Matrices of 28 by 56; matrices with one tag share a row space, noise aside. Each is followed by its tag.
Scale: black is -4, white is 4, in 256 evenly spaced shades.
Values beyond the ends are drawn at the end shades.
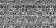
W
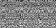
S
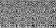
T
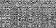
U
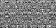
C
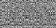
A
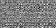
S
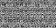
S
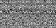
A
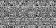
W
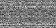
W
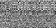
U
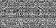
S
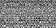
S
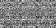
W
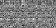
W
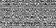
A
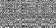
W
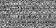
U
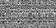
U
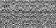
A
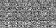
C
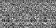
A
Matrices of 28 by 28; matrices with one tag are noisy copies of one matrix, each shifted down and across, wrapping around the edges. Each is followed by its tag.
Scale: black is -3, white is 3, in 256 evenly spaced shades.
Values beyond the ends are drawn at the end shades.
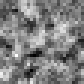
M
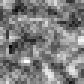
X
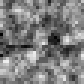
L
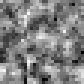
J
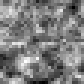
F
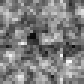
L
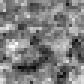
F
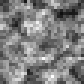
F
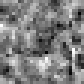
J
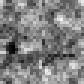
L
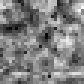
F
